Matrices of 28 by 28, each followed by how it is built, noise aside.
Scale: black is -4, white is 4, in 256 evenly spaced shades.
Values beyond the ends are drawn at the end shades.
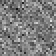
Toeplitz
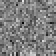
low rank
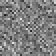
Toeplitz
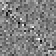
banded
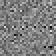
low rank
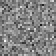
noise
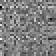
low rank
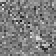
banded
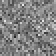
Toeplitz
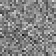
Toeplitz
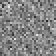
Toeplitz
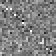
banded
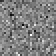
banded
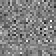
low rank
